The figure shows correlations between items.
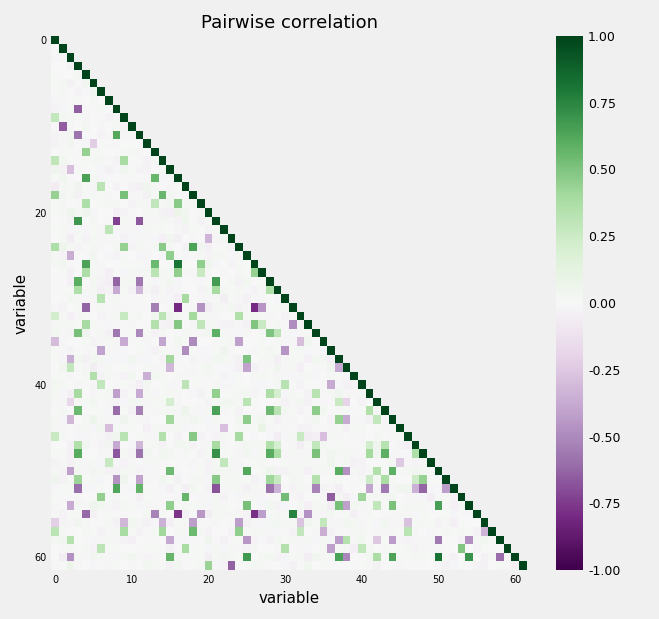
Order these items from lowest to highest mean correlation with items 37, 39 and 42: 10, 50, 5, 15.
10, 5, 15, 50
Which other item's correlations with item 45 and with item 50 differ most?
60
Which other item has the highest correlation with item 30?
53
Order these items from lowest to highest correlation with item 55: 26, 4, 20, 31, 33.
26, 4, 33, 20, 31
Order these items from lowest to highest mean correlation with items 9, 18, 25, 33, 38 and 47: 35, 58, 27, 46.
35, 58, 27, 46
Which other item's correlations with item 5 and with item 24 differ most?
18
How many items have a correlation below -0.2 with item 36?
6
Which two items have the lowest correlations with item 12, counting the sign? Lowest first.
39, 5
